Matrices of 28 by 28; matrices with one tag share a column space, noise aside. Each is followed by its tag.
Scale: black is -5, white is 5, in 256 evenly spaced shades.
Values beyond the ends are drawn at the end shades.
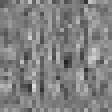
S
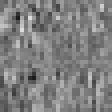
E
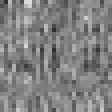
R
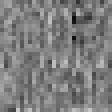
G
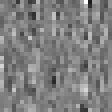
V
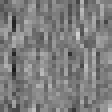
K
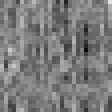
R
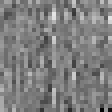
G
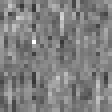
E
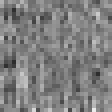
G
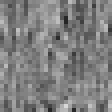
K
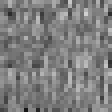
G
